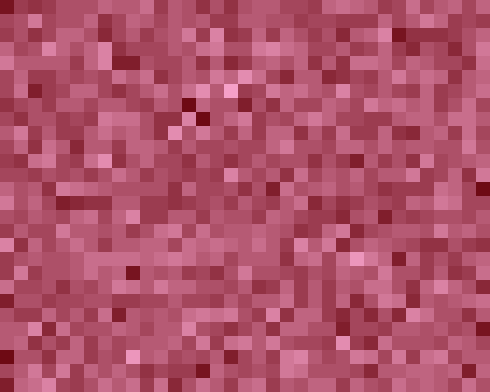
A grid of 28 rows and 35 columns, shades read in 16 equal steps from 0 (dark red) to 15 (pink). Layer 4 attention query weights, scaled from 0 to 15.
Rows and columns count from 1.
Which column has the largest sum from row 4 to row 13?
8
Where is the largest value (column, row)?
17, 7
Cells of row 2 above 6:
18
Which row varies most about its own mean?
26
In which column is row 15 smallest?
5
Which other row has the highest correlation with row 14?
24
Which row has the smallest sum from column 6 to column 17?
15
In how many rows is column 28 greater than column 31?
12
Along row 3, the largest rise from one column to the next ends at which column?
16
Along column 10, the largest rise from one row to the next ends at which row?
21
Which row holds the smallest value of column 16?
20
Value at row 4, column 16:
11
